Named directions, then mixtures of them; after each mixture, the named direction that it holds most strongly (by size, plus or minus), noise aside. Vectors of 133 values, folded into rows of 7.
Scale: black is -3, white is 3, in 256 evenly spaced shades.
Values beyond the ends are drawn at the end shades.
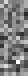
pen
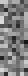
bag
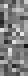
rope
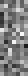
rope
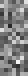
pen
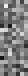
rope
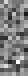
pen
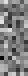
bag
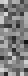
bag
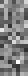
pen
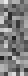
bag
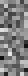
bag
